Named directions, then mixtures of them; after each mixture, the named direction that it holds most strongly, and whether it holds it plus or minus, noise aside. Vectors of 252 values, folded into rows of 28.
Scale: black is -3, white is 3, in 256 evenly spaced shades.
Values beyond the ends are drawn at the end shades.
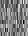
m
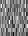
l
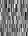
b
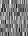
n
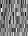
l, minus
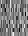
l, minus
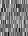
n, plus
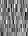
b, plus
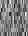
b, minus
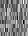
m, plus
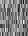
m, minus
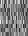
m, minus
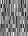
l, minus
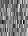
m, plus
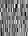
b, plus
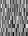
l, plus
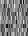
m, minus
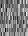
m, plus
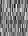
b, minus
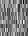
m, minus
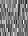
m, minus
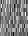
l, plus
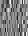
m, plus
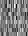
b, plus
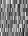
m, minus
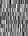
n, minus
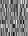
m, plus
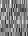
n, plus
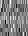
n, plus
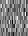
l, plus
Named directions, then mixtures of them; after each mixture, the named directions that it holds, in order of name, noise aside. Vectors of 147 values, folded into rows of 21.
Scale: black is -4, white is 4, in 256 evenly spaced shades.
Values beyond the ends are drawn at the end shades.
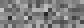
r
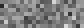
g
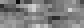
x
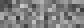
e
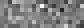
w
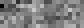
e, g, x.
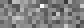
g, r, w.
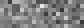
r, w.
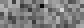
e, w, x.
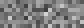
r.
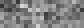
e, r, x.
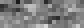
x.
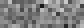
w.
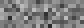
r.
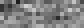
e, x.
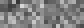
e, w, x.
